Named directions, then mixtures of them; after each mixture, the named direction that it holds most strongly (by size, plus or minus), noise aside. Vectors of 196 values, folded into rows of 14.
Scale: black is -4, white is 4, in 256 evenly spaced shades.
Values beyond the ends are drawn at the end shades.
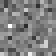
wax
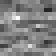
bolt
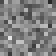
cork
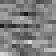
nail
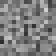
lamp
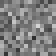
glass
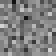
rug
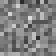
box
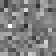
wax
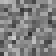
glass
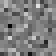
wax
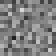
rug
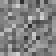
box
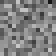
rug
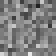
cork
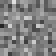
rug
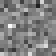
wax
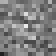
nail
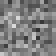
box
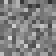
cork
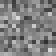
rug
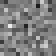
wax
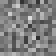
box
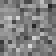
lamp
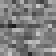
nail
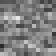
bolt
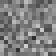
glass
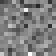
wax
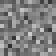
glass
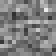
bolt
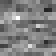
bolt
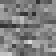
nail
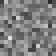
cork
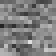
nail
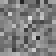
box
